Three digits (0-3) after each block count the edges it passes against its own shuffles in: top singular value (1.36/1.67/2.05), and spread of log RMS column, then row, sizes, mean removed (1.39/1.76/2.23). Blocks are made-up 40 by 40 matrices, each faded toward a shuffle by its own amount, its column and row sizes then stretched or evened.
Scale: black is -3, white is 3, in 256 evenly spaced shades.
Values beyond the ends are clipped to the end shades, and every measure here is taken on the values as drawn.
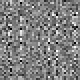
3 3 0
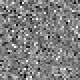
0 0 0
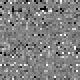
0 0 3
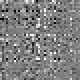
1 3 3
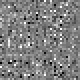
0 3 1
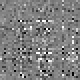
2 3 3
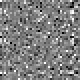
2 2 0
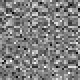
3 1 1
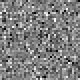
1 0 1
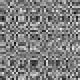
3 1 2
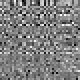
3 0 3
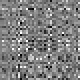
3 3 2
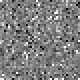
1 0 1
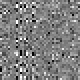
3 3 1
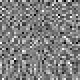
3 1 2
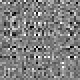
3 2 3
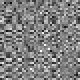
3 2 1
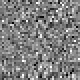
2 1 0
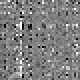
2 3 2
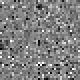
1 1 2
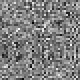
2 2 0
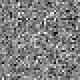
1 1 0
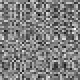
3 1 0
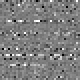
0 0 3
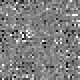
0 2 2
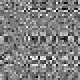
3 1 3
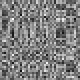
3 3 1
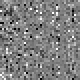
0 3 0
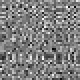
3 1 1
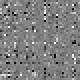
0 3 2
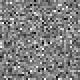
1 0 0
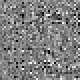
1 2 1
